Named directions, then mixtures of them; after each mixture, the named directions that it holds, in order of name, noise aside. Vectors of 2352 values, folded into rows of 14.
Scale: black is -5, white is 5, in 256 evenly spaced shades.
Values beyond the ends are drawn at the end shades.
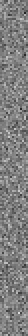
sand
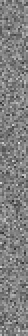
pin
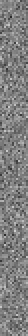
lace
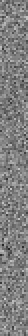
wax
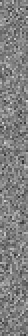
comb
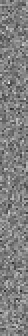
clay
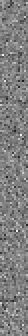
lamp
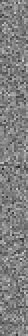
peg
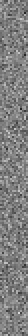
sand.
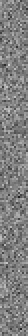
comb, lace, sand.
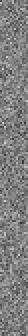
comb.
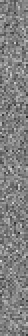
lace, peg, sand.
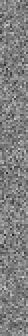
lace, peg, pin.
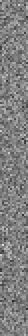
comb, lamp, wax.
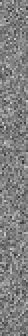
comb.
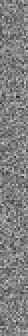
clay, peg, pin.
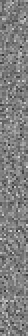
clay, lamp.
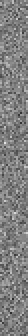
comb.
